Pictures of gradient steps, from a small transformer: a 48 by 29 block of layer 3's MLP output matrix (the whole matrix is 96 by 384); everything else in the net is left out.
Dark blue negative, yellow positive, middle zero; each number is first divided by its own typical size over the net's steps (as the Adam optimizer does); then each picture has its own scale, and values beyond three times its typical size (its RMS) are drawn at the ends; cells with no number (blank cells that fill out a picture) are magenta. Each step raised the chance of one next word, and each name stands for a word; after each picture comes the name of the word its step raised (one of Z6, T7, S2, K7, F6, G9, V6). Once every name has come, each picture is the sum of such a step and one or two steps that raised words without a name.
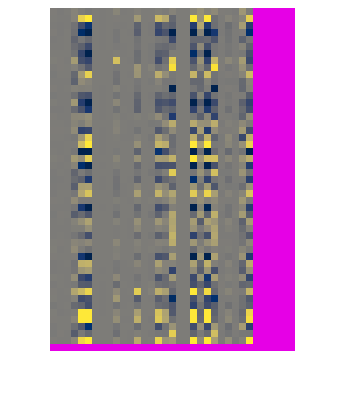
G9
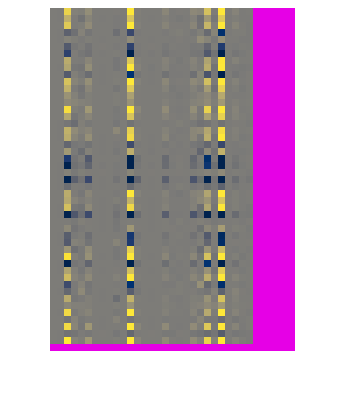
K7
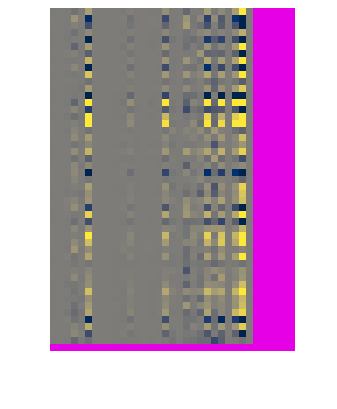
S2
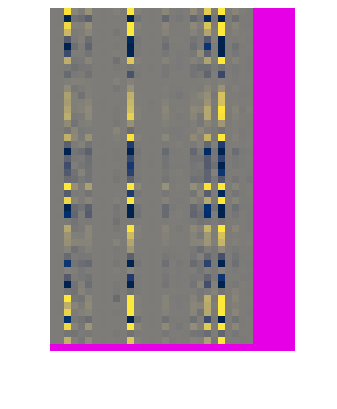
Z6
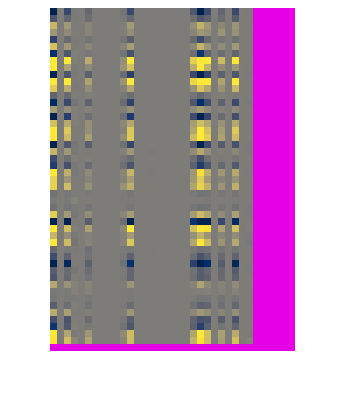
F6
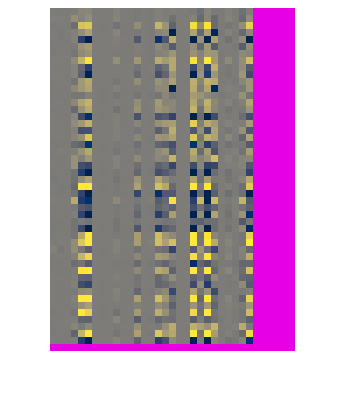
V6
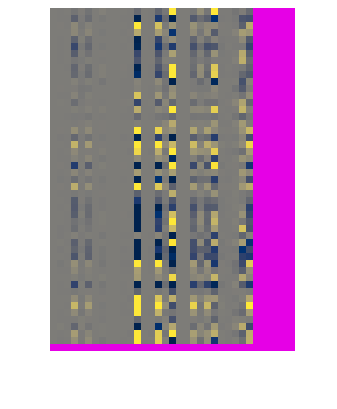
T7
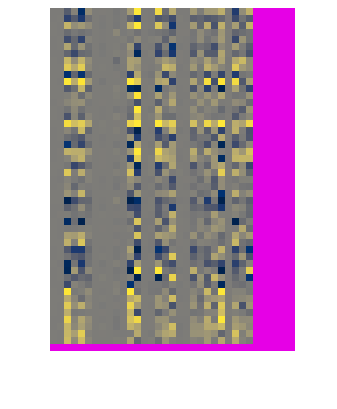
F6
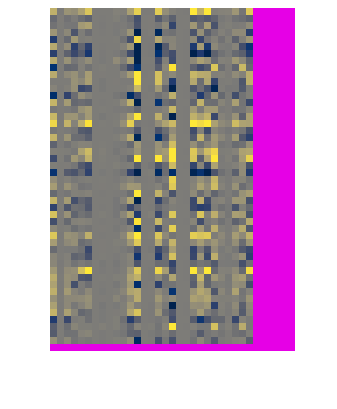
S2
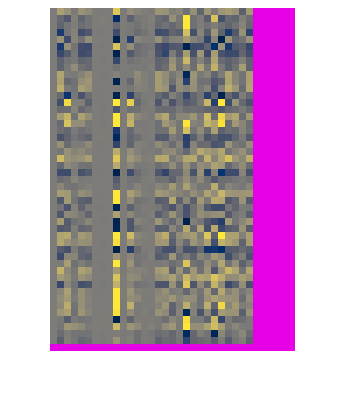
S2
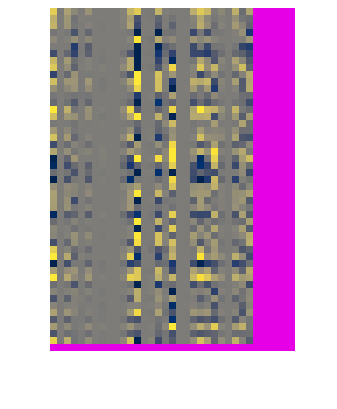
K7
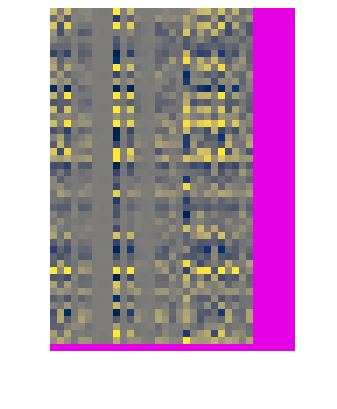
G9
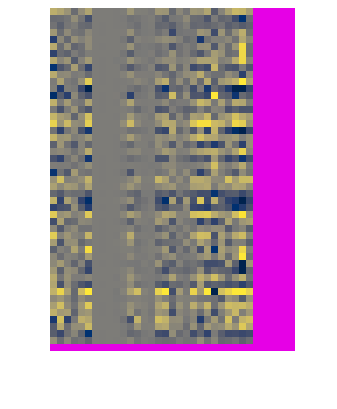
S2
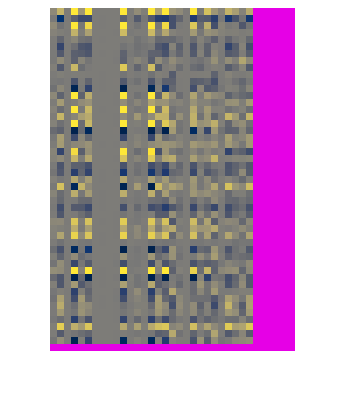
Z6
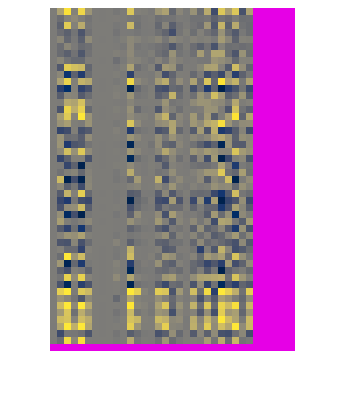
K7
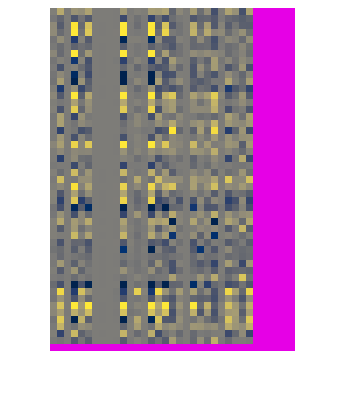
T7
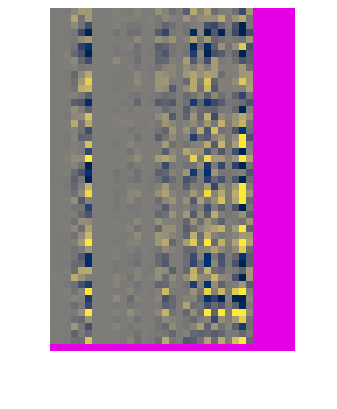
G9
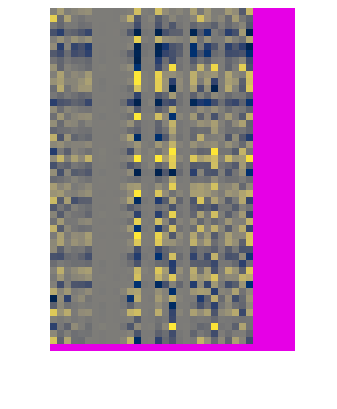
G9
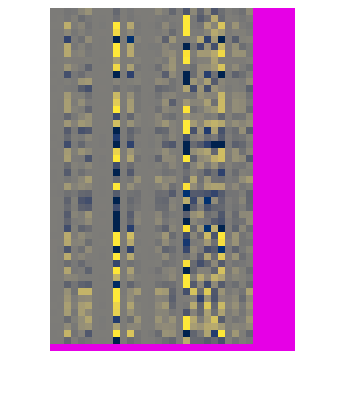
V6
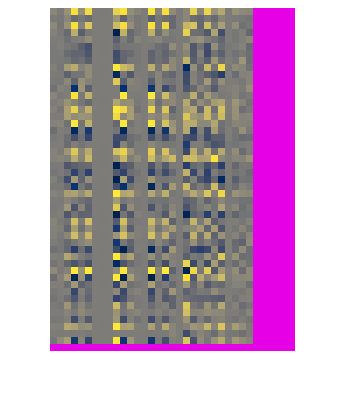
K7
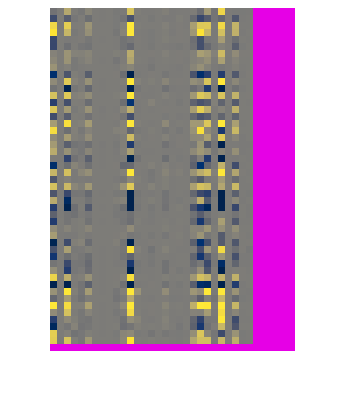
T7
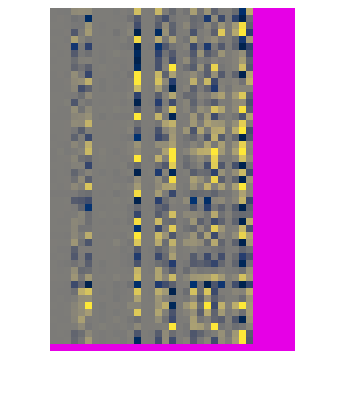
T7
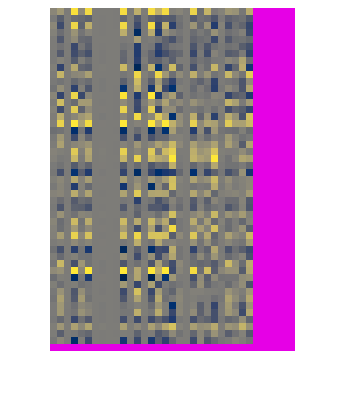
S2
